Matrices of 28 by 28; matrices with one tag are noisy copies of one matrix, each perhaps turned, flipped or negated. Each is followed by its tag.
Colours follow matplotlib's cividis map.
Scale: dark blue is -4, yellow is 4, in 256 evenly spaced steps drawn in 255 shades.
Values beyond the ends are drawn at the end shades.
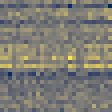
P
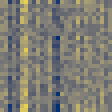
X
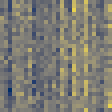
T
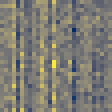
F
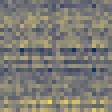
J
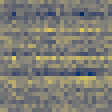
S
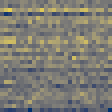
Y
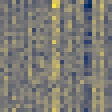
X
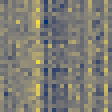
P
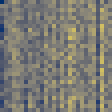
Y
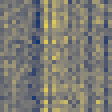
P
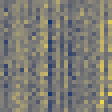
J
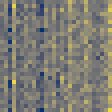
Y
